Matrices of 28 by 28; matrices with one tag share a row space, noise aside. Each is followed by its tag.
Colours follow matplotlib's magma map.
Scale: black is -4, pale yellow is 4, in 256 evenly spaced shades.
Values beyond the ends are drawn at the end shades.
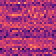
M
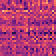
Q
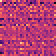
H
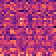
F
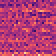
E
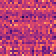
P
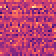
M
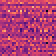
Q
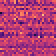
H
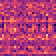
F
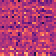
E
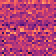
F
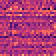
P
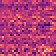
E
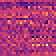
Q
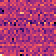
H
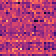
M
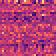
E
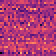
H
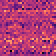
P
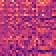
E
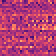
Q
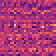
E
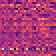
E
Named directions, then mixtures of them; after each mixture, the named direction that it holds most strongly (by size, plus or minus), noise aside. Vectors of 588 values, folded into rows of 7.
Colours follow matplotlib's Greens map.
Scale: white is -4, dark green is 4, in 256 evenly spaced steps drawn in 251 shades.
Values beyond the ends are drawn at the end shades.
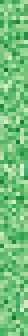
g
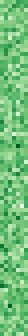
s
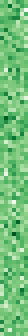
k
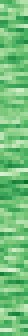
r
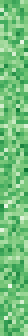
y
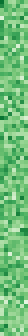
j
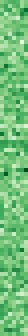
y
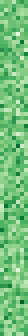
y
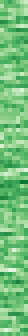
r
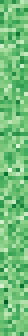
s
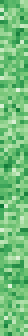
y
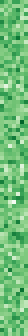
g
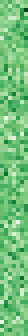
k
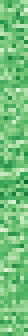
r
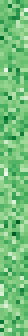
k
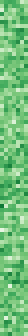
y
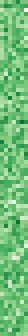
y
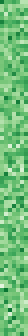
g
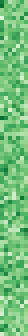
j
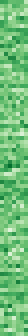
r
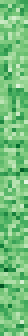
s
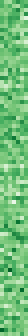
k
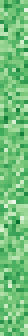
y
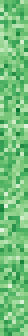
y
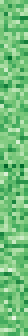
g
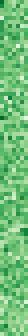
j
